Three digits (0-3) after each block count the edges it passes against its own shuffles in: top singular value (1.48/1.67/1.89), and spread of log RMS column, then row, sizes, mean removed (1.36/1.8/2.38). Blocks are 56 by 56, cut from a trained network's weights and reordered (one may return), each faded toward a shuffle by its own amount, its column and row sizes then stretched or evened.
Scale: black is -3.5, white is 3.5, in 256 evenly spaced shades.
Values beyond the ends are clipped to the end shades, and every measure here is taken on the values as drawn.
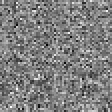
1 1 0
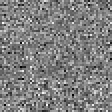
1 1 2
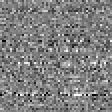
2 0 3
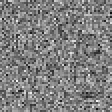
1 0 1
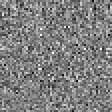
0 0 2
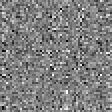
2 2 2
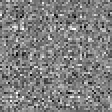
1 1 2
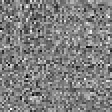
2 1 1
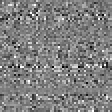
1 1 3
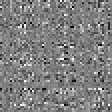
1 3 3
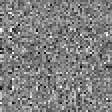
2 2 1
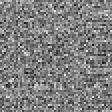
1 0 0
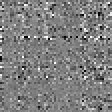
0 3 3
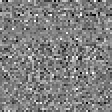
1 0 3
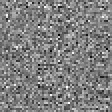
2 2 1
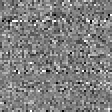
0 0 3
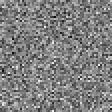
2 1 0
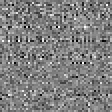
2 0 3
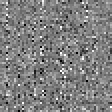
0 3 1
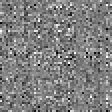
0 3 2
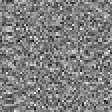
2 0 1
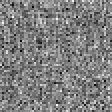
1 1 0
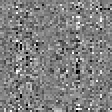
1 3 2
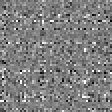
0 2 3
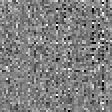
0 3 1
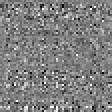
1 2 3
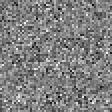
0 0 1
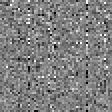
0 3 1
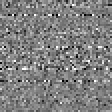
0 0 3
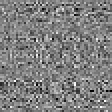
3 1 3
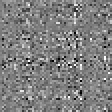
1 3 3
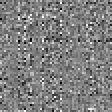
1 3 1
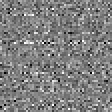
1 1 3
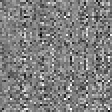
3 3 1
